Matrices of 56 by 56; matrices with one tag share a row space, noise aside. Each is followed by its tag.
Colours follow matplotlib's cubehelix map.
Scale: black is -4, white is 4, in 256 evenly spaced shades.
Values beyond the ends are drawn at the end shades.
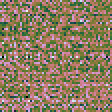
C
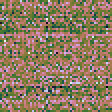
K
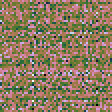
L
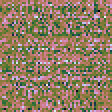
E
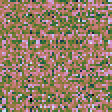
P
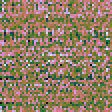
K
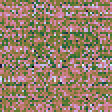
L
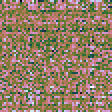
P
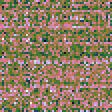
C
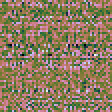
E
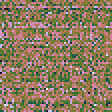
K
